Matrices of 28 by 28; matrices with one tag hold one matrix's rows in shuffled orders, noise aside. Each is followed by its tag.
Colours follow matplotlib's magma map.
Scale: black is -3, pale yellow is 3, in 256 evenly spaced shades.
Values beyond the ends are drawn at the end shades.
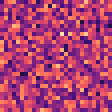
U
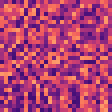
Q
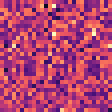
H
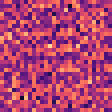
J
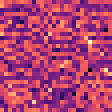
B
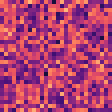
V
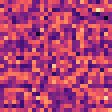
B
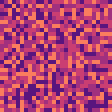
H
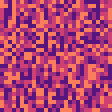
H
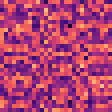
B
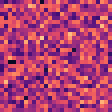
Q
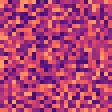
U
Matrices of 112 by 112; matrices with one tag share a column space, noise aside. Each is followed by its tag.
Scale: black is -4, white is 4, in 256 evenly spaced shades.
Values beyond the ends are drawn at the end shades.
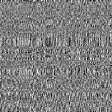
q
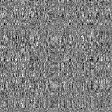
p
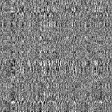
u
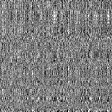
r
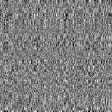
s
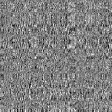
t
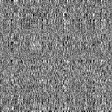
s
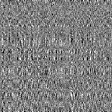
q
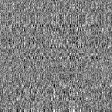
t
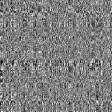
u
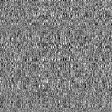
p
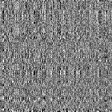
r
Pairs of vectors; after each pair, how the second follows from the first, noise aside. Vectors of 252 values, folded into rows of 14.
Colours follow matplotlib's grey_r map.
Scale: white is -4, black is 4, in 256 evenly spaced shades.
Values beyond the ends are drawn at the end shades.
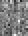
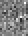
wrapped around.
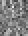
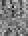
negated.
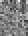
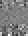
reversed, partly zeroed.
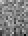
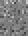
reversed, negated, partly zeroed.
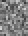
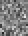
wrapped around.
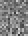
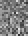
copied.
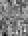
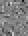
reversed, partly zeroed.
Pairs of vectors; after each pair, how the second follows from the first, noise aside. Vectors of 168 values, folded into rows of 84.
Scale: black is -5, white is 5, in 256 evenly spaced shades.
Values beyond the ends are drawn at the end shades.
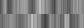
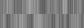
wrapped around, shrunk.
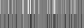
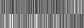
wrapped around.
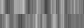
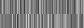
shuffled.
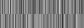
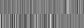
wrapped around, partly zeroed.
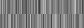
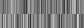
shuffled.
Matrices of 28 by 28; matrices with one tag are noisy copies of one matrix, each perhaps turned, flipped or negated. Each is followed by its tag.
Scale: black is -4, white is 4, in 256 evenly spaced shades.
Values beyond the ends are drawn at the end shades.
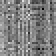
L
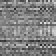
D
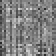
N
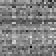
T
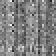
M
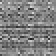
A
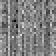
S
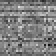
N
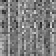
S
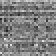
N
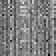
D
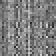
A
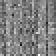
S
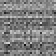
M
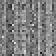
M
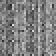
M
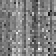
T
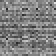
A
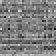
N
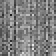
D
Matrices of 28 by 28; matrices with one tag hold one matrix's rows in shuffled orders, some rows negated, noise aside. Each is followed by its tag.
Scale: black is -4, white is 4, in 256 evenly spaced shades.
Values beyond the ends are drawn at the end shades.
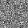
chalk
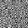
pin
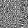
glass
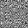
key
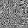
glass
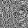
glass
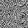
glass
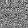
key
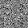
chalk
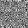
key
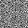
pin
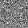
chalk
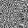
glass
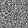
pin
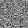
chalk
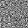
pin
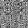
chalk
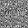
key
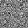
chalk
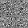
chalk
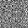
pin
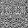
key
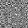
pin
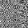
glass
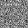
key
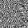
glass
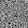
pin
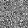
chalk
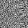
glass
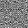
key
